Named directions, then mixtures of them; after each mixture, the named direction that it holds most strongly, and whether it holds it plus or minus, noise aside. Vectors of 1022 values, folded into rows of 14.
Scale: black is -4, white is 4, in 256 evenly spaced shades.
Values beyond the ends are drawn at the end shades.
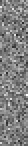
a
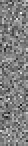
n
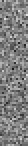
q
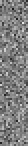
a, minus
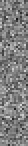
q, minus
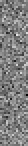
a, minus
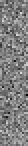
n, plus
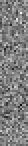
n, plus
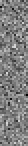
a, minus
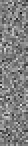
n, minus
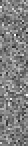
a, plus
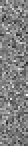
a, plus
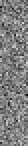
a, minus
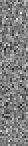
n, plus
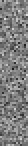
q, plus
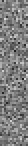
q, plus
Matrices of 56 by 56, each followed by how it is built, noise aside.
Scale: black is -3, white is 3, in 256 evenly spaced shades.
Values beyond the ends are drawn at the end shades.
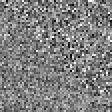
upper triangular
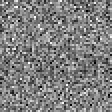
repeating columns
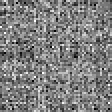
blocks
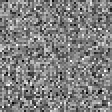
blocks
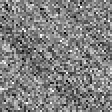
Toeplitz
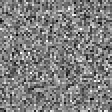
repeating columns
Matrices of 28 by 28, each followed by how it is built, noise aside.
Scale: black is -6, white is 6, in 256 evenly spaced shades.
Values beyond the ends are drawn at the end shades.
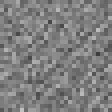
Hankel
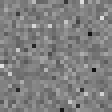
sparse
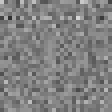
uneven rows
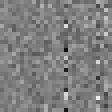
uneven columns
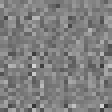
low rank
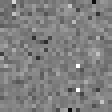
sparse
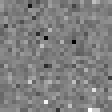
sparse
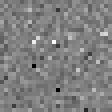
sparse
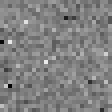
sparse
